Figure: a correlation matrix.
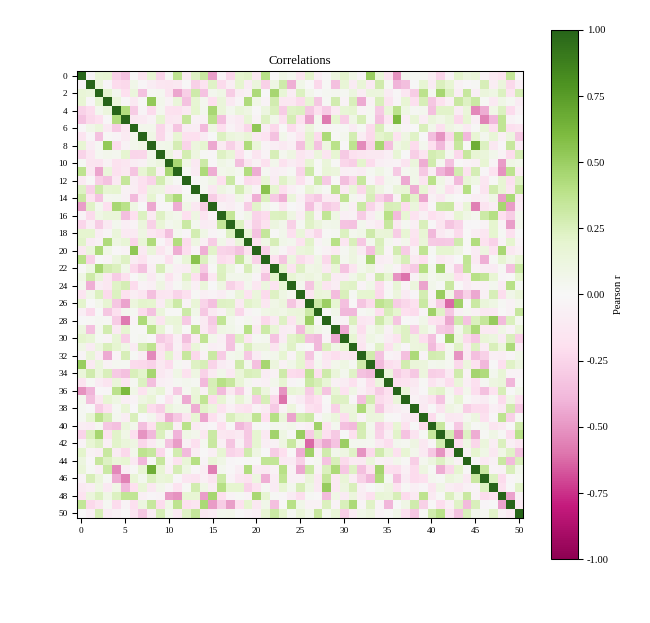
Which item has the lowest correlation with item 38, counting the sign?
13
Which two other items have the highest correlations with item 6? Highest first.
20, 48
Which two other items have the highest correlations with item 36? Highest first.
5, 4
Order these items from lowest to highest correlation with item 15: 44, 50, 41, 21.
50, 21, 44, 41
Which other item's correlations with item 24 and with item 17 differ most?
49
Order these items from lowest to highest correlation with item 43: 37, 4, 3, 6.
4, 6, 37, 3
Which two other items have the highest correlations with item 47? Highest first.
28, 16
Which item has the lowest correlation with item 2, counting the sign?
11
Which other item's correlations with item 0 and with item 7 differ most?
33
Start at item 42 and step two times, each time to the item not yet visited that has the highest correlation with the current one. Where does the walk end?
14
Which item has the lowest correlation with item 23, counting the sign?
37
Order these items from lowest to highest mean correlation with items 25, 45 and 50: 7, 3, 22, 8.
7, 3, 8, 22
